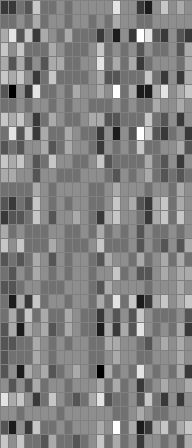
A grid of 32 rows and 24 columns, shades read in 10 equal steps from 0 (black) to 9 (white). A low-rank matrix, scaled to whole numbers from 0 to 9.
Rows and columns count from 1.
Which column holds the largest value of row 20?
15
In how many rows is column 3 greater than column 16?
15
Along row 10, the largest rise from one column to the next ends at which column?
18
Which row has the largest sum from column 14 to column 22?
16
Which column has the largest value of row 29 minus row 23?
13
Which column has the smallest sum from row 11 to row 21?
2
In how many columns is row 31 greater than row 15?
5
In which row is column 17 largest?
22
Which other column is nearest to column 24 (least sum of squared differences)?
17
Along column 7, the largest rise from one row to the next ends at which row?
12
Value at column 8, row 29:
5
